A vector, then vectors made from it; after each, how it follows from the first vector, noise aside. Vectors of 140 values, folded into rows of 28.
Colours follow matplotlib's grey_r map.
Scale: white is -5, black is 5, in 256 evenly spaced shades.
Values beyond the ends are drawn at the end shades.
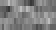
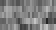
reversed.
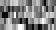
wrapped around, negated, scaled up.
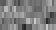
reversed.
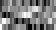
wrapped around, negated, scaled up.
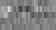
negated, partly zeroed.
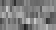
reversed.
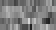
reversed.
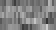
reversed.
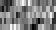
wrapped around, scaled up.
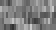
wrapped around.
